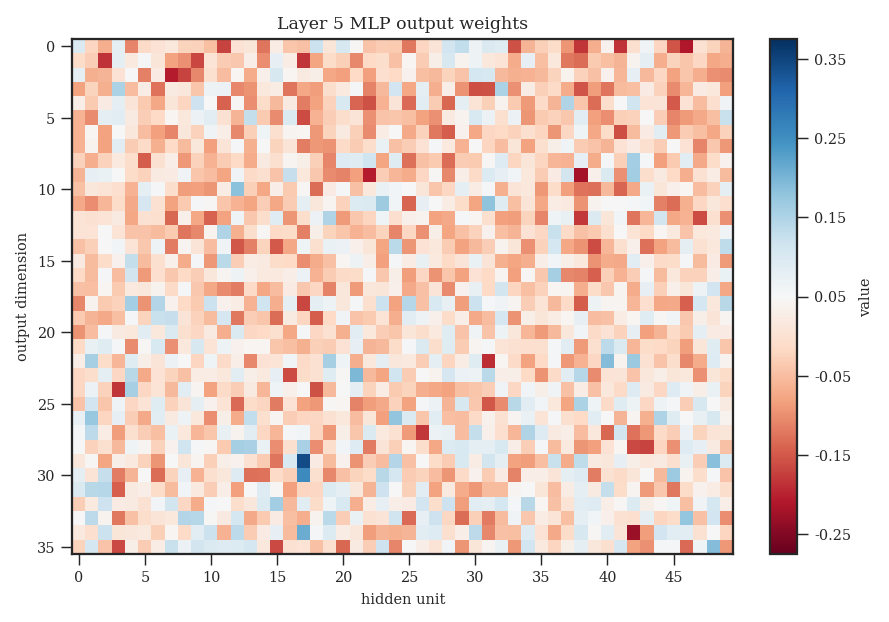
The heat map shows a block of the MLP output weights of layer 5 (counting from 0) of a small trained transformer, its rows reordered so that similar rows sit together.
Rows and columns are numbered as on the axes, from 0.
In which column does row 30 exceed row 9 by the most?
38
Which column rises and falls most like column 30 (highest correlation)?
12
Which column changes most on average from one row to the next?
17
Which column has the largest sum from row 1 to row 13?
3
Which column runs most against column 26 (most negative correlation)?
16
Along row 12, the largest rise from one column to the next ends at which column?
39
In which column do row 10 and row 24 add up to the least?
18
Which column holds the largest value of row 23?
21
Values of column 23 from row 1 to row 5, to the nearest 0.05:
0 0 -0.05 -0.05 -0.05
